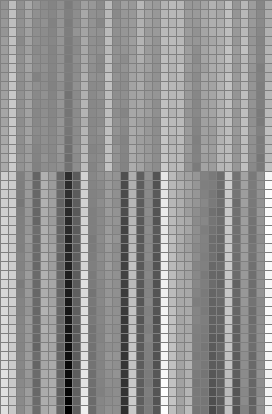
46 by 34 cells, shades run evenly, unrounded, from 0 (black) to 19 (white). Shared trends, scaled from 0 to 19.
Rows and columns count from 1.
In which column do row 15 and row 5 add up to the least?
9
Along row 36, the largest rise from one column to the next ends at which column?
21
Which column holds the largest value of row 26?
34
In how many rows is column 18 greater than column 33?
19
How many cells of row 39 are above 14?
8
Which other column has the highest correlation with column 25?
12
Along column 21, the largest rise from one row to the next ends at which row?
20
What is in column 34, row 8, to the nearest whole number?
13
